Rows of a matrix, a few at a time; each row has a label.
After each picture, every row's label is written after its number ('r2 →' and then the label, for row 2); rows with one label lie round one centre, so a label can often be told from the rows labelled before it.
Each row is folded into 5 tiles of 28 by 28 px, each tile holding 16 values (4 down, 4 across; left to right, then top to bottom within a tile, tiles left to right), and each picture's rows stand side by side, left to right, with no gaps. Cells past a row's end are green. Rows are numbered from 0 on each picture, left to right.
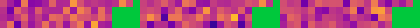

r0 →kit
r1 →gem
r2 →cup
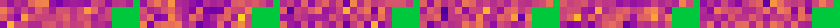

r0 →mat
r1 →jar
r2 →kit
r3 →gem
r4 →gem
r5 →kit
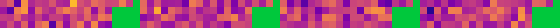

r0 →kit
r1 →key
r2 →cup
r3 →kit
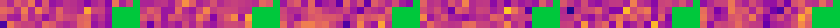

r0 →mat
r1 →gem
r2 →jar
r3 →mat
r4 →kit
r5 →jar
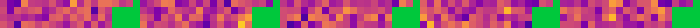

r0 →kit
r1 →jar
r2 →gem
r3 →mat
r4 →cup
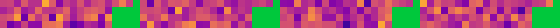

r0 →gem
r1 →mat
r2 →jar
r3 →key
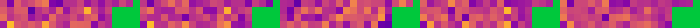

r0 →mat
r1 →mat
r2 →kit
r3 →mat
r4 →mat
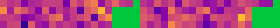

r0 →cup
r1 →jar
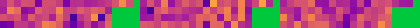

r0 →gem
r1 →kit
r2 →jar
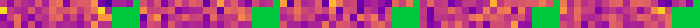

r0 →cup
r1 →cup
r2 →key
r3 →kit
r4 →cup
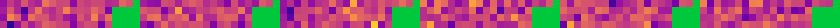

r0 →gem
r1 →gem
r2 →kit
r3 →key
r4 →mat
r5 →key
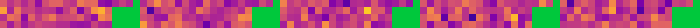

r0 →cup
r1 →jar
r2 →mat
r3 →gem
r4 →key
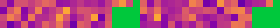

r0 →gem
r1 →cup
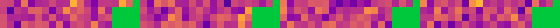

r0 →kit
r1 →jar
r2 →mat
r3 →key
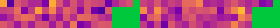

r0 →key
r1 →cup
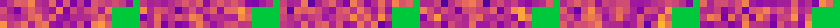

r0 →jar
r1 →cup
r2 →kit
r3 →cup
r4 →jar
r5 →gem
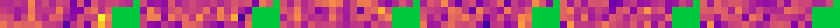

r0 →jar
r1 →gem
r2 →cup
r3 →jar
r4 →mat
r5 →mat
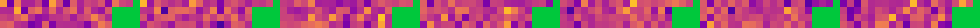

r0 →key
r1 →key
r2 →jar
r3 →mat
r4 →kit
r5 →mat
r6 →kit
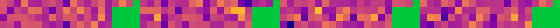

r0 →kit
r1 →cup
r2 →gem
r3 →gem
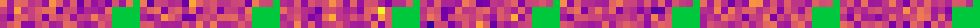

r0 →key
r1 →key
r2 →cup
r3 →gem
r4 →key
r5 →key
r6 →kit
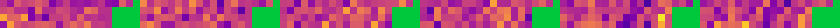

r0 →mat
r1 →key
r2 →kit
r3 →kit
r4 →jar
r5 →jar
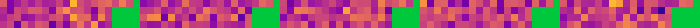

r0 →kit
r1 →gem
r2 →kit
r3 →key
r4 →key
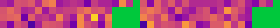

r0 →gem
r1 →mat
